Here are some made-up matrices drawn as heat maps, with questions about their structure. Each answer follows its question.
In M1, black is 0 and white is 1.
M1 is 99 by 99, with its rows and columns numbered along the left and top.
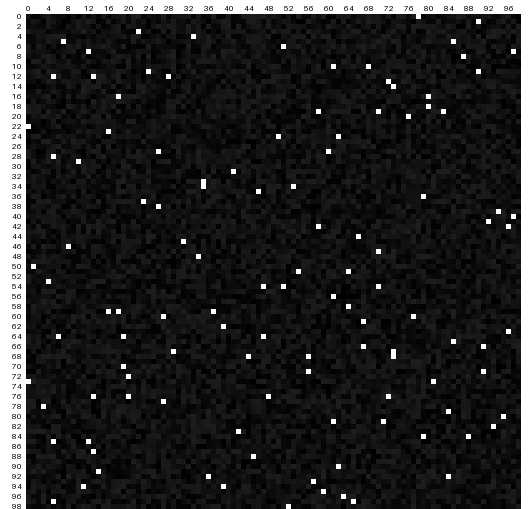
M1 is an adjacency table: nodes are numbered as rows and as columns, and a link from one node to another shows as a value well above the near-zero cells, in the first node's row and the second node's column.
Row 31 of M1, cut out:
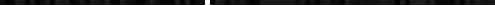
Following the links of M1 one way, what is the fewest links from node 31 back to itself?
6
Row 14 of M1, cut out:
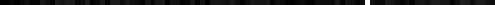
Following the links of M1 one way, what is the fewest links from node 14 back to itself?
5
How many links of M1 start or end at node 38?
1
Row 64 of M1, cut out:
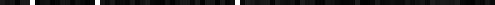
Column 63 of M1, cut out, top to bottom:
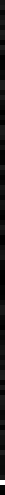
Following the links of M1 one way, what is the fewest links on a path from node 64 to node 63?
5
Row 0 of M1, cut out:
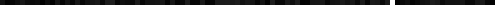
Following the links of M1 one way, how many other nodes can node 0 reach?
3
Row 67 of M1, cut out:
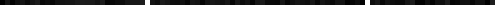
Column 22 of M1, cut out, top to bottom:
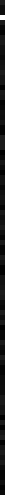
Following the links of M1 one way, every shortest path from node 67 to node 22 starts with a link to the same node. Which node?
node 73
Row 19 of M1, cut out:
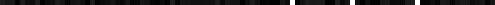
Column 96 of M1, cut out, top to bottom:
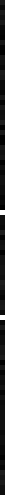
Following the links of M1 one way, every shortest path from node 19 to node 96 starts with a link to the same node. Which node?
node 83
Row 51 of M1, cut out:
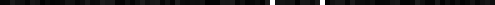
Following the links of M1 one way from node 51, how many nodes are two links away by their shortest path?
4
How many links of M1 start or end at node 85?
4
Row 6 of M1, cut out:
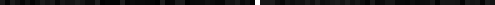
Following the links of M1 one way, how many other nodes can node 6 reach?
11
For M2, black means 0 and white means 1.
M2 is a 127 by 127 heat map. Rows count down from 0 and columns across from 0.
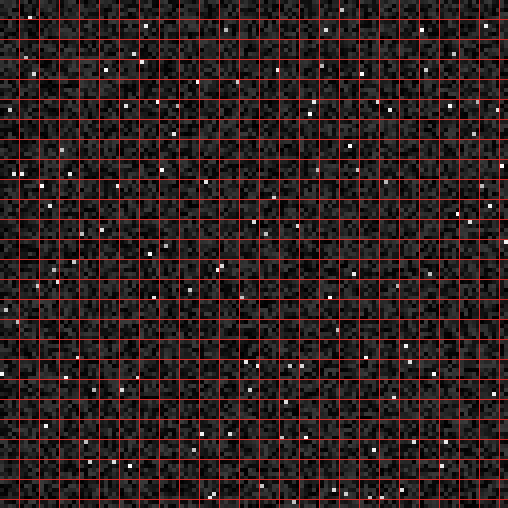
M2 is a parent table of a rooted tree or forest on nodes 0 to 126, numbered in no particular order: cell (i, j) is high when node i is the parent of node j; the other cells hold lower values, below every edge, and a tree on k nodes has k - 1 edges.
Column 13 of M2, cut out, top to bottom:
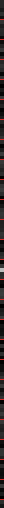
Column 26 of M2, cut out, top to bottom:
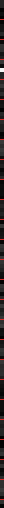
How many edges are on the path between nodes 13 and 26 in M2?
4
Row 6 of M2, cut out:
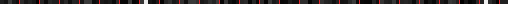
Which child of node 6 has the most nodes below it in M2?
121
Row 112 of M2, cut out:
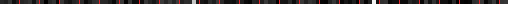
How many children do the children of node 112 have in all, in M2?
2
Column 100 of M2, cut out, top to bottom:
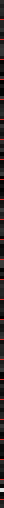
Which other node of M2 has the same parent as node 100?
83
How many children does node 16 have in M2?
1
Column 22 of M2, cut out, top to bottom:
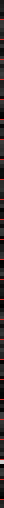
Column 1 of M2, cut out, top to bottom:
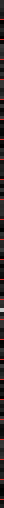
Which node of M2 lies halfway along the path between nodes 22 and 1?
28
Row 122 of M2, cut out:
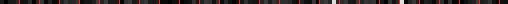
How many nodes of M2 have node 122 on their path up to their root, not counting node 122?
11
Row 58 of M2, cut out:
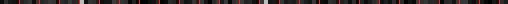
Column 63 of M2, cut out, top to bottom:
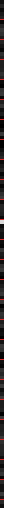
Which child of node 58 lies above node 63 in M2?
66
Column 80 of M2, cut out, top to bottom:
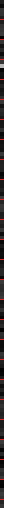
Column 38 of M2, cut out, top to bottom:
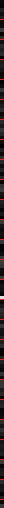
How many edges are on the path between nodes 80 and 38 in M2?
5
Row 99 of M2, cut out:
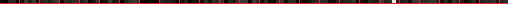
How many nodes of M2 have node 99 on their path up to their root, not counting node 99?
6
